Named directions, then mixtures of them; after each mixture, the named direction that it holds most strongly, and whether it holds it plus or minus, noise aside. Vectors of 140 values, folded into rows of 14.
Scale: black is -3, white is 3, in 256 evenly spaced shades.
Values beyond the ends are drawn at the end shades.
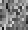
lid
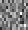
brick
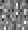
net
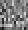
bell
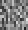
bell, plus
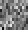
lid, plus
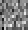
bell, plus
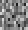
bell, minus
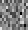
brick, minus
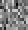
lid, minus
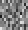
brick, minus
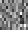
brick, plus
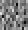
net, minus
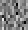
net, minus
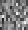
bell, plus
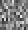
bell, plus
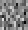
bell, minus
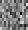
brick, minus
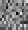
brick, plus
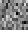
lid, plus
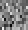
lid, minus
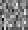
net, plus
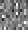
net, plus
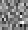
brick, minus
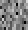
net, minus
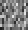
bell, plus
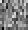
lid, plus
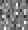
net, plus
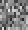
lid, minus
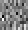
brick, plus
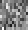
lid, minus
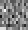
bell, minus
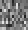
bell, minus
